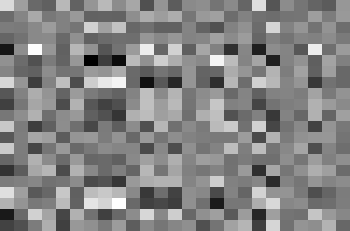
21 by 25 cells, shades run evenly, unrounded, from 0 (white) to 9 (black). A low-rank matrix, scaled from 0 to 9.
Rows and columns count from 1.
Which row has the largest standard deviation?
8
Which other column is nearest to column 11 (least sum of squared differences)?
13
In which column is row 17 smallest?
16
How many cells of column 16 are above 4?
11
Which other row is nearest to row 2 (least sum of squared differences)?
15
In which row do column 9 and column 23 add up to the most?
6
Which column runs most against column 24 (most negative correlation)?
2
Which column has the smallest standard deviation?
21
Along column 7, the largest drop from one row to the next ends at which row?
7
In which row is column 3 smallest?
5
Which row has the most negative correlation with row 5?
14
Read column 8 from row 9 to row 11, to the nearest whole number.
5 7 6
